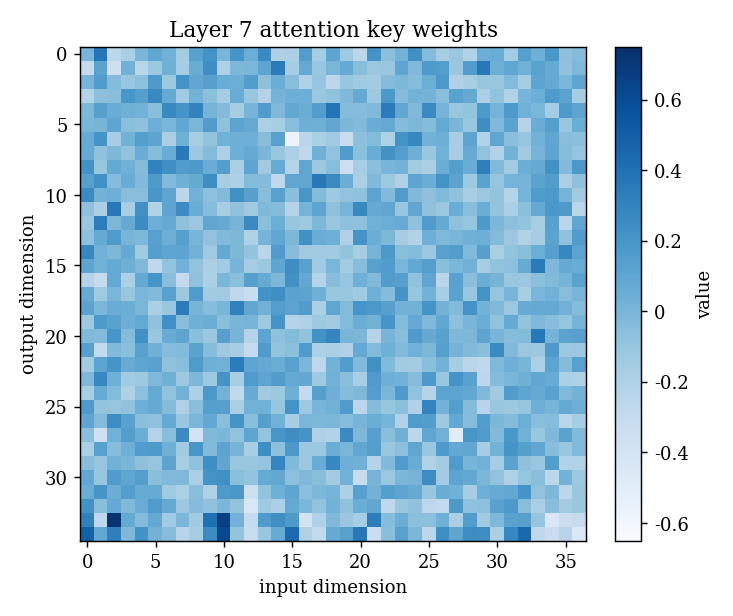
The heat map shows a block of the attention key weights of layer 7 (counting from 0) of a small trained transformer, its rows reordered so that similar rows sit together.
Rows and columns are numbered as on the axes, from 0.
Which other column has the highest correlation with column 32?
10
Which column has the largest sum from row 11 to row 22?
2
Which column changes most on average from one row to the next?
1
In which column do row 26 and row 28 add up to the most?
13
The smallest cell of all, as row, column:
6, 15
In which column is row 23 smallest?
29
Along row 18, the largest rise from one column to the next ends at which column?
7
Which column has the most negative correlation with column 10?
34
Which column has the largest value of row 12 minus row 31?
12
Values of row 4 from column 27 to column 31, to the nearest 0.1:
-0.1 -0.1 0.2 0 0.2
